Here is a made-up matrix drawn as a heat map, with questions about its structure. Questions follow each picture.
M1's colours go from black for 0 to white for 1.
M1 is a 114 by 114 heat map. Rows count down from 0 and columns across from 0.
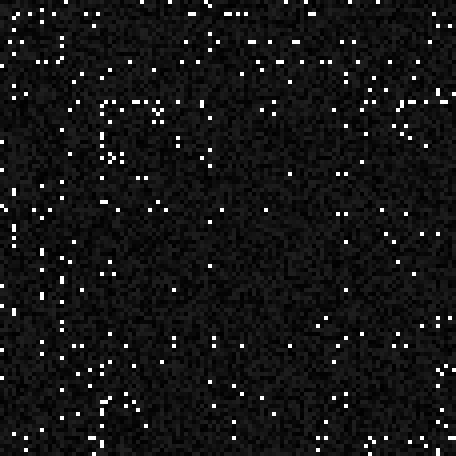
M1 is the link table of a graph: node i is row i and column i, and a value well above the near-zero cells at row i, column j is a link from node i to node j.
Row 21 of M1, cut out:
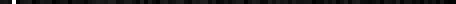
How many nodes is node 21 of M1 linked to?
1
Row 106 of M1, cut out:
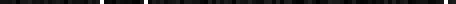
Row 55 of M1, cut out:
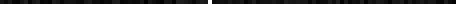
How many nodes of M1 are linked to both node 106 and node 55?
0
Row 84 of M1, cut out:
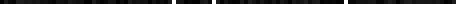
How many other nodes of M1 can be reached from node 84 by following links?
10
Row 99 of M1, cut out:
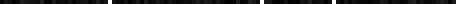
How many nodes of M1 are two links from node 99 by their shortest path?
5
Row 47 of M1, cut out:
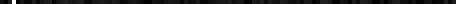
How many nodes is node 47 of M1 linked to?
1
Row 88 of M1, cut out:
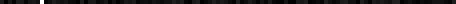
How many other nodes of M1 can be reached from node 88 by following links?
12
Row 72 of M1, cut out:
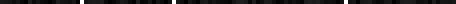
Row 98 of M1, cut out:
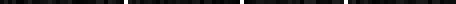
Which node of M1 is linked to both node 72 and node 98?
node 86
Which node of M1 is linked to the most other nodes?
node 25
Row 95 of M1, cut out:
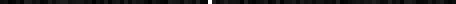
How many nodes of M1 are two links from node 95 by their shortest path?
8
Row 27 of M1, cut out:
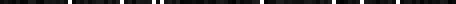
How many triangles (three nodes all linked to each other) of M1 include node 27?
8
